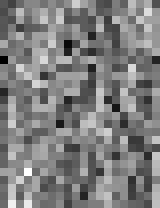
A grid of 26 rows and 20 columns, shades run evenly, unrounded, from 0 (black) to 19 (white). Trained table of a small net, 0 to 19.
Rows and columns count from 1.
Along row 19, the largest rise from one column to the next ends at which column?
2
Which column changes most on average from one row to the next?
6
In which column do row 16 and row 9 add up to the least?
8
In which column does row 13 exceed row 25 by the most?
17
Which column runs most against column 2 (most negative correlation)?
19
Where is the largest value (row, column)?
22, 4
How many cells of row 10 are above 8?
16
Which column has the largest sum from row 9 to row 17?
13
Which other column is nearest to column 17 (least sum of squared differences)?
7
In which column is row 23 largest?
3
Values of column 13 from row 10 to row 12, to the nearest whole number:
10 12 15
